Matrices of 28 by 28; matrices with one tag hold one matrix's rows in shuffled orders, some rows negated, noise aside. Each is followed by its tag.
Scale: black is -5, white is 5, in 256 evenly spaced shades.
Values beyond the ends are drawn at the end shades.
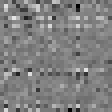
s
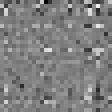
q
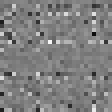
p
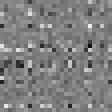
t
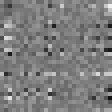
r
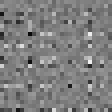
t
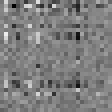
s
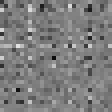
t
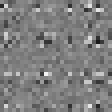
q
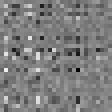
s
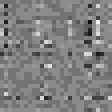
q
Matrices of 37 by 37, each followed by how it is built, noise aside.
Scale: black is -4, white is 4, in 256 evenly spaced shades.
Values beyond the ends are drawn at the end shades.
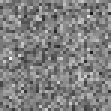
repeating rows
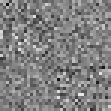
block diagonal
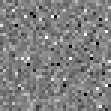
sparse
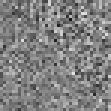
upper triangular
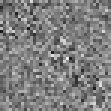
block diagonal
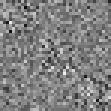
block diagonal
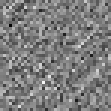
Hankel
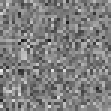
low rank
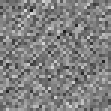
Hankel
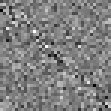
banded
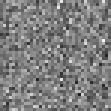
repeating rows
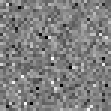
sparse
